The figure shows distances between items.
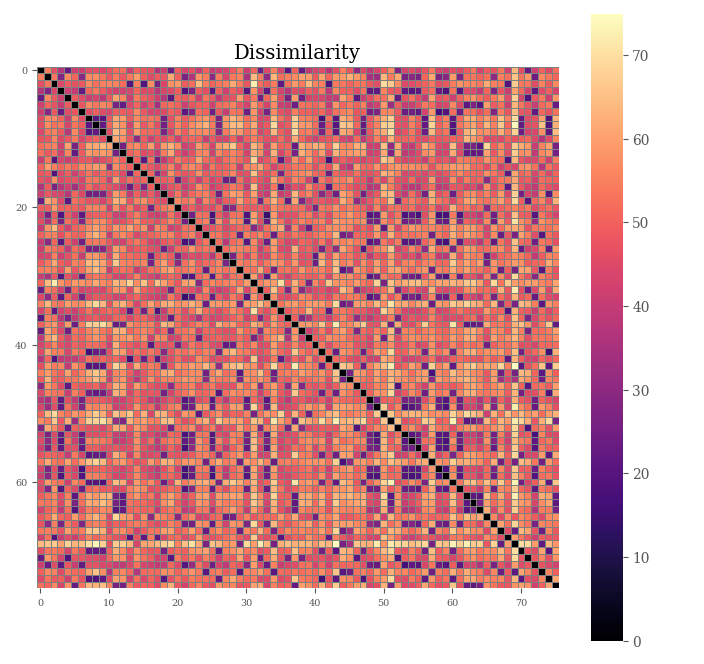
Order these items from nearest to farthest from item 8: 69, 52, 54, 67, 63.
52, 54, 63, 67, 69
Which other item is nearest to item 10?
14
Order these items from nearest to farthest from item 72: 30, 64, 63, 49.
49, 30, 64, 63
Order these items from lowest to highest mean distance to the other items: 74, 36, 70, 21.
21, 36, 74, 70
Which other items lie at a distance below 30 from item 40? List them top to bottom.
16, 20, 27, 28, 65
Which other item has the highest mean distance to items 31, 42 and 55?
69
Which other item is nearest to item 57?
44
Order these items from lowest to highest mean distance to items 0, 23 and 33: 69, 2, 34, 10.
10, 2, 34, 69
